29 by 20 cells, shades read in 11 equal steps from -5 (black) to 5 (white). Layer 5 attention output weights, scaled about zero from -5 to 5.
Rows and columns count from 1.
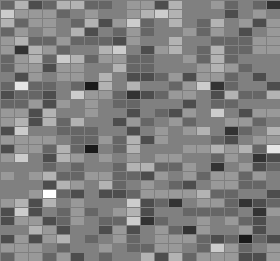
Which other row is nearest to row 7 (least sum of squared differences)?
8
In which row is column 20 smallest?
1
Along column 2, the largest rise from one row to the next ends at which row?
10
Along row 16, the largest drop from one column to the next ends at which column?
11
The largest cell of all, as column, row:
4, 22
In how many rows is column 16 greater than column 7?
14
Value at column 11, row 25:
-3
